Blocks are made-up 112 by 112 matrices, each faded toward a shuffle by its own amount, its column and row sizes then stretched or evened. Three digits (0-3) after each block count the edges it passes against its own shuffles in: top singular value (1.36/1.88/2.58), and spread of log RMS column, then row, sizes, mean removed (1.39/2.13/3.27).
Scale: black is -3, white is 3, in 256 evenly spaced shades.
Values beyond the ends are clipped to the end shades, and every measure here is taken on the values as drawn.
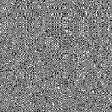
3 1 1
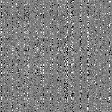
2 3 1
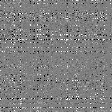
1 2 3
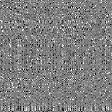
3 2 2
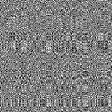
3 1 2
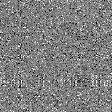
2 1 1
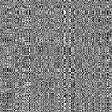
3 3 2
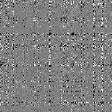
2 3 3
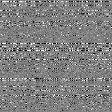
3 0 3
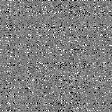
0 2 3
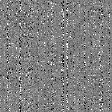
1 3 1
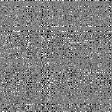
1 3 3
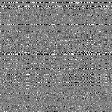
3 1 3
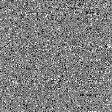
1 1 2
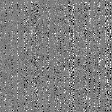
1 3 1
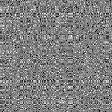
3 0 2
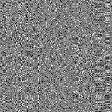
3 2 0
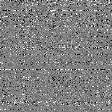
1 1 3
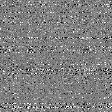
1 1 3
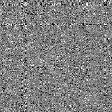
2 2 2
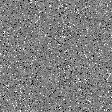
0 1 0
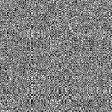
3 2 1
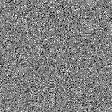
2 0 0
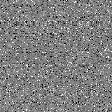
2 0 1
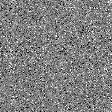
0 1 1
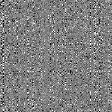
2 3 1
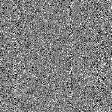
1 2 0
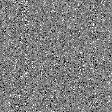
0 2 0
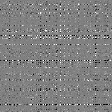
3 2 3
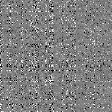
2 3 2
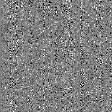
0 3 1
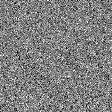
0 1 1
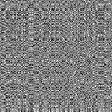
3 1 2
